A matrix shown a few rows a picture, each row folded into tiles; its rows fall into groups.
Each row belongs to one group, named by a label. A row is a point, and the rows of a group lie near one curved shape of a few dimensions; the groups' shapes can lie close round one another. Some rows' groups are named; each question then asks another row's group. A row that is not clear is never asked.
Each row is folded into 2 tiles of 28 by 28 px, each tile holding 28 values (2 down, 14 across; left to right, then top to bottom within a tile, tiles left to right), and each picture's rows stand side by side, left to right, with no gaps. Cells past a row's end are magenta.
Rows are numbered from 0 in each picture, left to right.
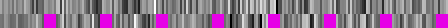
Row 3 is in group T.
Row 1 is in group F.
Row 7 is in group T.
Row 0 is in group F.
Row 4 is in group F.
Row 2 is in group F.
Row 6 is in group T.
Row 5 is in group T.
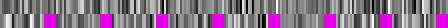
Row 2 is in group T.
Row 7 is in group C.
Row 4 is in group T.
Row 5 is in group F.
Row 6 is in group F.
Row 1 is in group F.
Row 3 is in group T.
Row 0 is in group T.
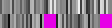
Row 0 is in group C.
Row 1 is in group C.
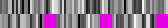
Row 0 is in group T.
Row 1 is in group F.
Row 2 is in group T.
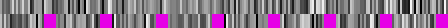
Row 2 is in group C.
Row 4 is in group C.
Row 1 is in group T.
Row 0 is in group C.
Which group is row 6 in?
C
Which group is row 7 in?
T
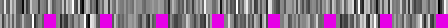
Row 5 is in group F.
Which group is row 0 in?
C
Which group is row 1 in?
T
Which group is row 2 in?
F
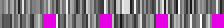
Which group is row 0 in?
T
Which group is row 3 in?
C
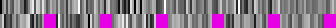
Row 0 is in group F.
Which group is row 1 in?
C
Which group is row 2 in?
T
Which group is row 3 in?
T
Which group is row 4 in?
C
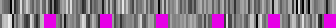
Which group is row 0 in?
T
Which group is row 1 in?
T
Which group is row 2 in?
T
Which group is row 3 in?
F
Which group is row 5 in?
T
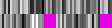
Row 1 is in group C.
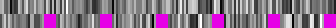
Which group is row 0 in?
T
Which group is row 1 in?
F
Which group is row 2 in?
C
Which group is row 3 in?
F
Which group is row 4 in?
C
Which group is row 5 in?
T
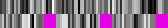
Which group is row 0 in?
F
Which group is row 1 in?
T
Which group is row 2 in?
F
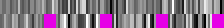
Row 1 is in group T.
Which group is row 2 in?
C
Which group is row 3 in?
F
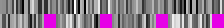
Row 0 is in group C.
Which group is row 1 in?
T
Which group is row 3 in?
T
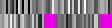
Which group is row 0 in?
T
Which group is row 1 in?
T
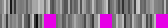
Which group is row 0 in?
F
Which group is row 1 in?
F
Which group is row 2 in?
T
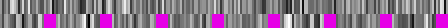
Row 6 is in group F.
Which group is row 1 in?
F
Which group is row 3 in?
F
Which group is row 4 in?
F
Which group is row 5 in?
T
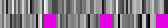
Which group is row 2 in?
F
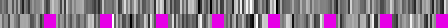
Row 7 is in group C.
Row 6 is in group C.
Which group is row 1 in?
F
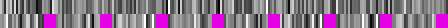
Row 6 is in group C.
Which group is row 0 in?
F
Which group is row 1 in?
F
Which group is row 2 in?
C
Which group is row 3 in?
C
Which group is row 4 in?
F
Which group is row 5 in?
C
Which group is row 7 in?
T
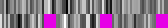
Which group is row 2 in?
F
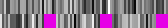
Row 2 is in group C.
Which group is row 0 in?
C
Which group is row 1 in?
F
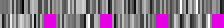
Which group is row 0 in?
C
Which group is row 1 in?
F
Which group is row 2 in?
C
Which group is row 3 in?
T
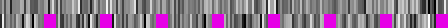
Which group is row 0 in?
C
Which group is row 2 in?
C
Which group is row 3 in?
F
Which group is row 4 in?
C
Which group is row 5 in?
T
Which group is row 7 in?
F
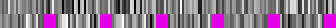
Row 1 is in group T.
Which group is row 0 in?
F
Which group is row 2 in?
T
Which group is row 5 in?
T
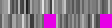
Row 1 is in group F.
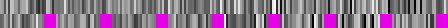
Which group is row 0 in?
F
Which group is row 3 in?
F
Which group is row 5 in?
C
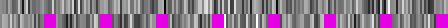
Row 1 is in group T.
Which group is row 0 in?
T
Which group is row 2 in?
F
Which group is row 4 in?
C
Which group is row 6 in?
F
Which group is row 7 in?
F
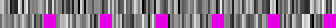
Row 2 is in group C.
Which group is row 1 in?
T
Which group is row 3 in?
C
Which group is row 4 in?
F
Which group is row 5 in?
F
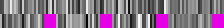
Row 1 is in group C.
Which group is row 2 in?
F
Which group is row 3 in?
F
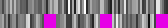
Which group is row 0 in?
T
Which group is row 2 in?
C
